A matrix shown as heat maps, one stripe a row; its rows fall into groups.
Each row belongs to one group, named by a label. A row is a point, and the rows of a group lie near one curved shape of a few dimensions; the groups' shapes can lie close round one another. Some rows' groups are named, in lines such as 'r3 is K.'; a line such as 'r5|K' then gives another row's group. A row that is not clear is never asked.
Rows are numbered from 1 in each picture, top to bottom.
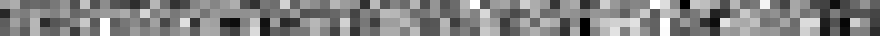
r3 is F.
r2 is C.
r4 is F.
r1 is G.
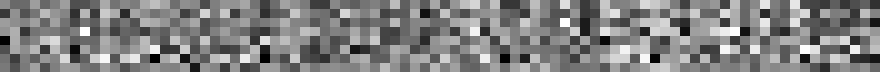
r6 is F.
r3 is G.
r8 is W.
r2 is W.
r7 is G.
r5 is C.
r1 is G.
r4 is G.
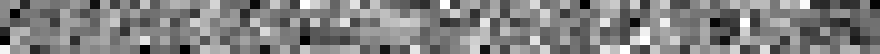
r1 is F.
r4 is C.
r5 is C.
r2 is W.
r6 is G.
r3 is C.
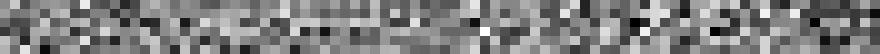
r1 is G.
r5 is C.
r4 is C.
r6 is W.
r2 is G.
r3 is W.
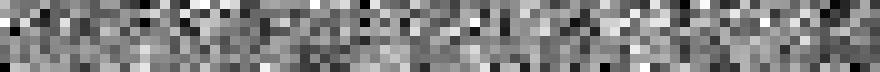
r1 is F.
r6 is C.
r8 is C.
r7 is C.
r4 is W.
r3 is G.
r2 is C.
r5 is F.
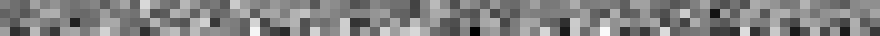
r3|F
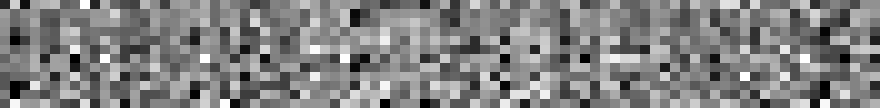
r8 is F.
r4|W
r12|W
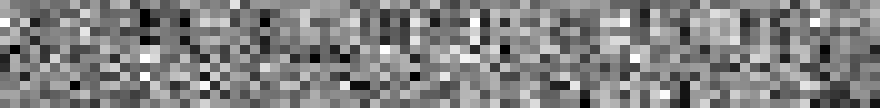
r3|G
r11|C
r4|G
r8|C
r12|F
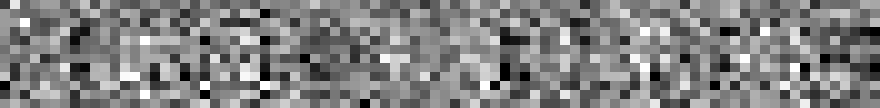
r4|G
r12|F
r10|C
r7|C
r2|G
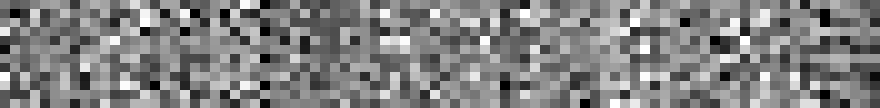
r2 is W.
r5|C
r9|G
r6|C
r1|G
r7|G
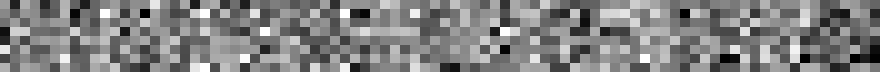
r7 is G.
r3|F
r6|G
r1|W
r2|F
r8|F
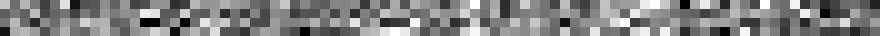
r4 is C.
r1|G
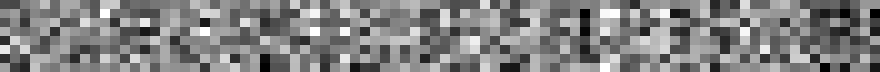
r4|F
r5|C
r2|F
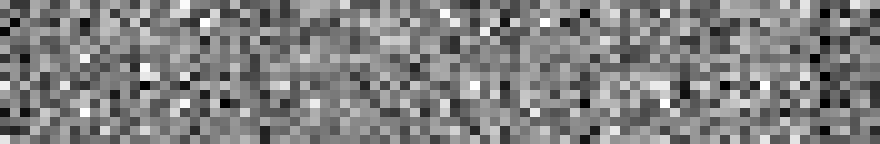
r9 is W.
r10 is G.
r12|F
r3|W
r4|C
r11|C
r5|C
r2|F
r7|W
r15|W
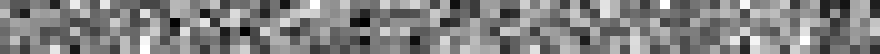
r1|F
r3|F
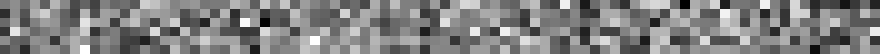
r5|F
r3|G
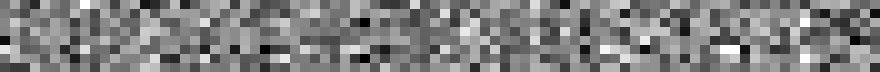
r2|F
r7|F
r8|W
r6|G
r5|C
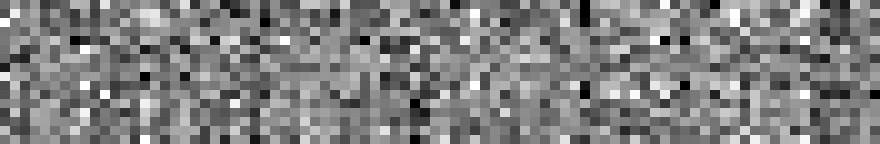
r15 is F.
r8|C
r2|W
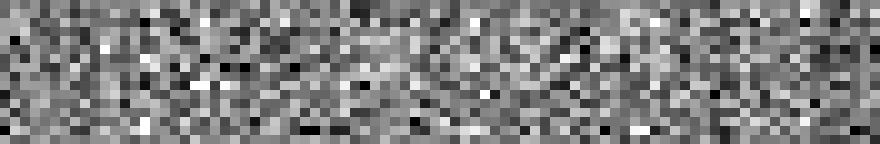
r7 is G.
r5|W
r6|F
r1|F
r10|F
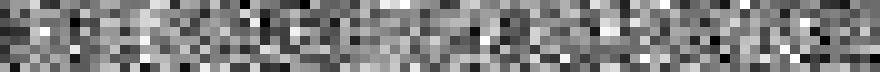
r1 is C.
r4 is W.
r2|G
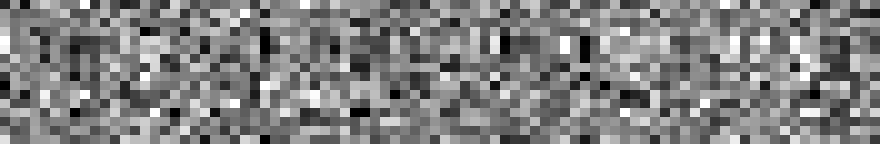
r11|W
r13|F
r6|G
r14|C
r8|F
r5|G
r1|W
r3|F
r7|F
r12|F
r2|G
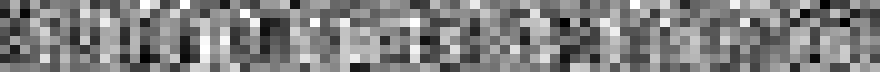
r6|W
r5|W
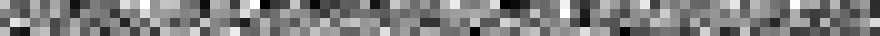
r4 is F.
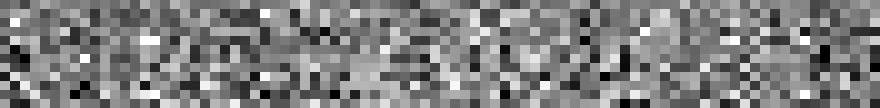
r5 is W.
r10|W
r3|W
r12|F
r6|W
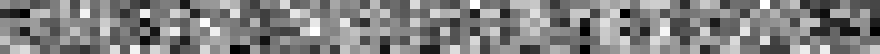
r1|G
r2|W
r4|F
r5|G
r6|W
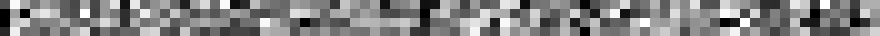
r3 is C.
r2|W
